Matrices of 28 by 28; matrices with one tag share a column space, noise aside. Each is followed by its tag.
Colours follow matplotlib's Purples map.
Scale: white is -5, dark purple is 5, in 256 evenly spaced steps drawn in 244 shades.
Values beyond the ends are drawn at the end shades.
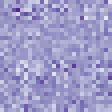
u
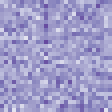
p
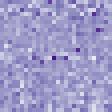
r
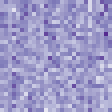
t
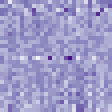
r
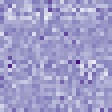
u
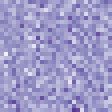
p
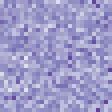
p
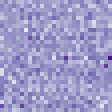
p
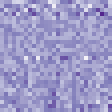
r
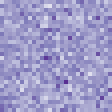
p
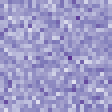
p
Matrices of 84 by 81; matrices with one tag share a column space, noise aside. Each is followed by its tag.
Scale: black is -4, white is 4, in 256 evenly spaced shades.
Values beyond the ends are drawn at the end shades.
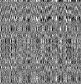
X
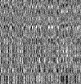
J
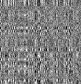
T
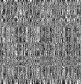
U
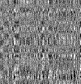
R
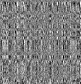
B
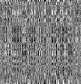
U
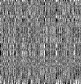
U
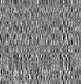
R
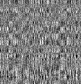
R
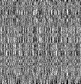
U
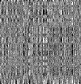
U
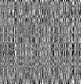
U
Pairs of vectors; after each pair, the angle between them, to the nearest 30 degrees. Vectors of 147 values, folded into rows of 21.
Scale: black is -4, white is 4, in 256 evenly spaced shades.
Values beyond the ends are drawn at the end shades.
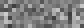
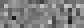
60 degrees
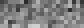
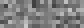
120 degrees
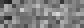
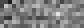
30 degrees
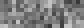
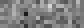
60 degrees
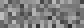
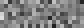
30 degrees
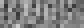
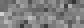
90 degrees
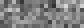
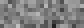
90 degrees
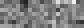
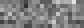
30 degrees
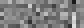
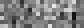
120 degrees
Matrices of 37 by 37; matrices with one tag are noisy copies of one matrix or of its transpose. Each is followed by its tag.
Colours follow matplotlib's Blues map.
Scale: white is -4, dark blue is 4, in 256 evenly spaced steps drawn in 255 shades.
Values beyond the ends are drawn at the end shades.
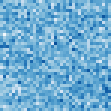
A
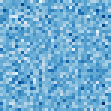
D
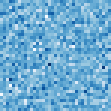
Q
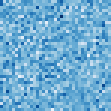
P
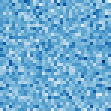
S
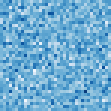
Q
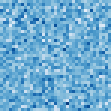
Q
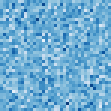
Q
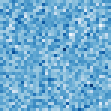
Q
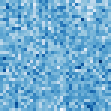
A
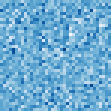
Q
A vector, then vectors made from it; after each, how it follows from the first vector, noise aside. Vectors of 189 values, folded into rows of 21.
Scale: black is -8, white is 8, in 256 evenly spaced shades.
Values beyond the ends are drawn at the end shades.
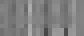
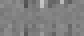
wrapped around, negated, partly zeroed.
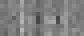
wrapped around.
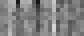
reversed, scaled up.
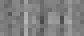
wrapped around.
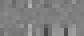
partly zeroed.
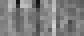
reversed, scaled up.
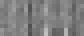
negated.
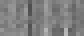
negated.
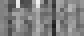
reversed, negated, scaled up.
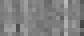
wrapped around.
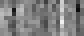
wrapped around, scaled up.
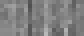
negated.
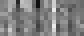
reversed, scaled up.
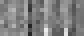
negated, scaled up.
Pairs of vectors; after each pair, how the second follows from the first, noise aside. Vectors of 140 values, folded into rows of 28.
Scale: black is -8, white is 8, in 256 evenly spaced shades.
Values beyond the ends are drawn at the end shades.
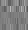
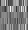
scaled up.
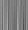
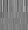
wrapped around, negated, partly zeroed.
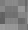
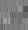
reversed, partly zeroed.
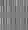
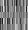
negated, scaled up.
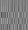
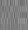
reversed, shrunk.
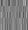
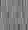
reversed, partly zeroed.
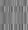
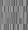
negated.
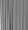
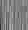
negated.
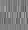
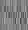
negated.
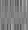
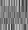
negated, scaled up.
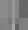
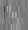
wrapped around, negated, partly zeroed.
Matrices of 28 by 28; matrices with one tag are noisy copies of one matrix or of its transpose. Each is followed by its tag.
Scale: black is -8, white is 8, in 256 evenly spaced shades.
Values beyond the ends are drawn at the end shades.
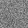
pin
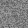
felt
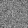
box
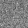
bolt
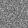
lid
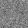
pin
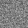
bolt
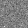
lid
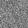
felt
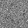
pin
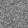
pin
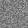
bolt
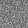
bolt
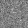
box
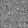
box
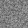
bolt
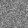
box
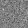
lid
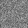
box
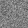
felt
